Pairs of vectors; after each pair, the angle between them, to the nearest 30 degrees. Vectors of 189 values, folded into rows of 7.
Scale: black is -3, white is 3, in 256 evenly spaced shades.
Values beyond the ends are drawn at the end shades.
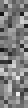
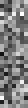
120 degrees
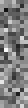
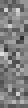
120 degrees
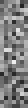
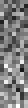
120 degrees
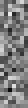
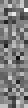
90 degrees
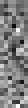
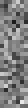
60 degrees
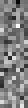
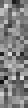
60 degrees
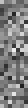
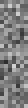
90 degrees
